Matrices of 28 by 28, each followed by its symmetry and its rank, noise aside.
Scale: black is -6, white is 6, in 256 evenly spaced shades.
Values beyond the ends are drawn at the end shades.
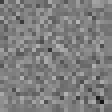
symmetric, rank six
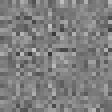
no symmetry, rank four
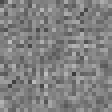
symmetric, rank eight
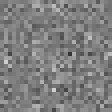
no symmetry, rank six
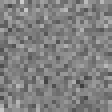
no symmetry, rank eight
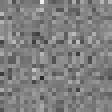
no symmetry, rank four
